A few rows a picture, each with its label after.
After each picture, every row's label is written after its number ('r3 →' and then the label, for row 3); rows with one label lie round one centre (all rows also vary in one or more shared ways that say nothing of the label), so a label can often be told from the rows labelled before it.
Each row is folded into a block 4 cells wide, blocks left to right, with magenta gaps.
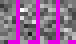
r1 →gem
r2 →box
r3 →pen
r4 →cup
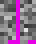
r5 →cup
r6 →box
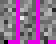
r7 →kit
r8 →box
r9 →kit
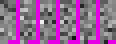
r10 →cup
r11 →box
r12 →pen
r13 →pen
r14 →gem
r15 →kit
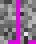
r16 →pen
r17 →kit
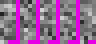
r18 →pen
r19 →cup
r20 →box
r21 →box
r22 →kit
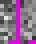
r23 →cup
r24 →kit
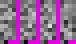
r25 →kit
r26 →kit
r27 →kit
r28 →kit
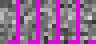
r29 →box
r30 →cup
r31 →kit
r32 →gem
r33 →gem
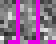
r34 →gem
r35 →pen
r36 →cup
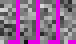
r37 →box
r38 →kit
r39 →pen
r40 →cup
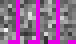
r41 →cup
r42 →gem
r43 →kit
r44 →box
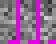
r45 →box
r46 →cup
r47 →cup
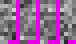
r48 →pen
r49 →gem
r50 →pen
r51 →kit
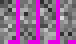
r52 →cup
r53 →box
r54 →cup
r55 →box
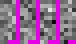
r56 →kit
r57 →cup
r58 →pen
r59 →kit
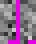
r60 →pen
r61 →kit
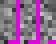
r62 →kit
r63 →gem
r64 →cup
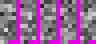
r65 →pen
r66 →gem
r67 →gem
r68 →cup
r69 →gem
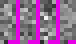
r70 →kit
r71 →box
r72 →cup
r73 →kit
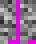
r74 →cup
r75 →pen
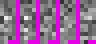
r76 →cup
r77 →cup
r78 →cup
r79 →cup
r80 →gem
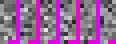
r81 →cup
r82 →box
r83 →cup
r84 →gem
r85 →gem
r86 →cup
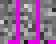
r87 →pen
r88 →kit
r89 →kit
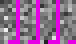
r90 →cup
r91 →box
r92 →gem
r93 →pen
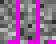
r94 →cup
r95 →pen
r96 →gem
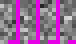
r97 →pen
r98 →cup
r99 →gem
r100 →cup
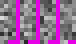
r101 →box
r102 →kit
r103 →cup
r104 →pen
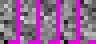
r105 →kit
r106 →box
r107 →cup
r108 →kit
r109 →cup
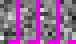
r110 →gem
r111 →box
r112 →box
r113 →cup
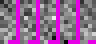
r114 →cup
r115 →cup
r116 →pen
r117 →kit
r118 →cup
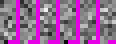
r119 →kit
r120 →cup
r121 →box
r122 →kit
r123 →gem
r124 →box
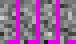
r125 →box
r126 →kit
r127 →kit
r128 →gem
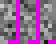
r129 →pen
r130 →cup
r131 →kit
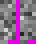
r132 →pen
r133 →box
